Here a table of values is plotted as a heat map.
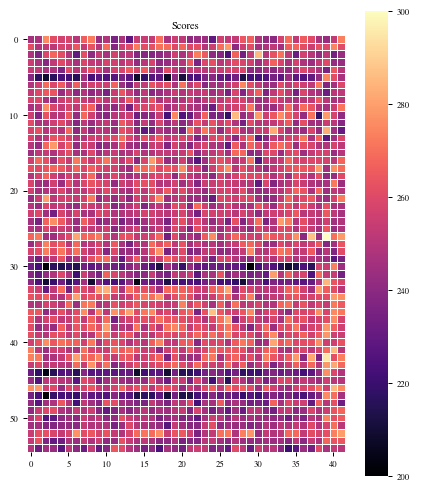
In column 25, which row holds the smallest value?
32
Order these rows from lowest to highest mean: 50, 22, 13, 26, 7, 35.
50, 7, 22, 13, 35, 26
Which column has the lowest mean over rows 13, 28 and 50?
22
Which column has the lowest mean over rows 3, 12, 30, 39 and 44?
2
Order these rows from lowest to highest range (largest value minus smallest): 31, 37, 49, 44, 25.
25, 49, 37, 31, 44
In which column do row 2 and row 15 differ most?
30
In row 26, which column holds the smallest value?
18
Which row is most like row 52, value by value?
34
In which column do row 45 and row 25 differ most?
26
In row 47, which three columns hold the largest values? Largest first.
39, 40, 41
